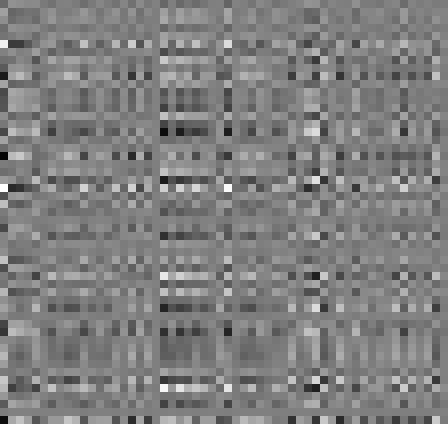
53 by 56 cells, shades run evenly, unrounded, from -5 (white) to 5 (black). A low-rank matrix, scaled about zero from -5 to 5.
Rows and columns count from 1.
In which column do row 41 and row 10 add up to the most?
1
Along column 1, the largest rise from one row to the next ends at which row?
25
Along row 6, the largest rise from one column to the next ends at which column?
2
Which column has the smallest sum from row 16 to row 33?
40
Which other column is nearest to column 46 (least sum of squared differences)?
19
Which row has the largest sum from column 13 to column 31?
17
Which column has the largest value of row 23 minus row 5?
21
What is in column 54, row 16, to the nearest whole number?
-1
